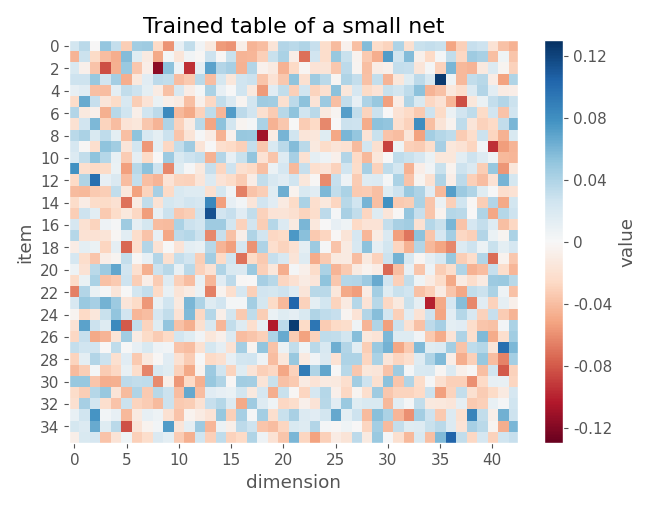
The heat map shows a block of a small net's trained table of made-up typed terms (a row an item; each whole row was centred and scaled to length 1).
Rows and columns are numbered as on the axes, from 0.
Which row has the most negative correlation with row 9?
21
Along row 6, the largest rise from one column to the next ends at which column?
15
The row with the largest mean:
27
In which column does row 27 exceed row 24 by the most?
41
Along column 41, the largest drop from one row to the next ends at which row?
28
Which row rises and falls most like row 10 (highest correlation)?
34
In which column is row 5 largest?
1
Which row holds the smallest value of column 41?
29
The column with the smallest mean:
10
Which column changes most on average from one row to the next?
30
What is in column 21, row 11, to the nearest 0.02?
-0.04
